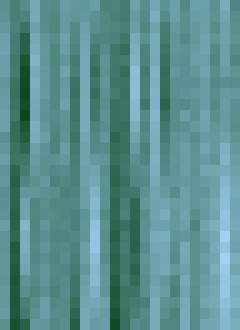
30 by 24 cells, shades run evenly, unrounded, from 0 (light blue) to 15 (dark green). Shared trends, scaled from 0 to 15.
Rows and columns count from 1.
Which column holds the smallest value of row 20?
23
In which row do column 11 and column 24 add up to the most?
1
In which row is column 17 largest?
10
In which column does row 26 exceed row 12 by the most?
14
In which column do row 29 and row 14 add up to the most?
12
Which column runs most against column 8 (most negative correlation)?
11
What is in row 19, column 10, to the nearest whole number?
3
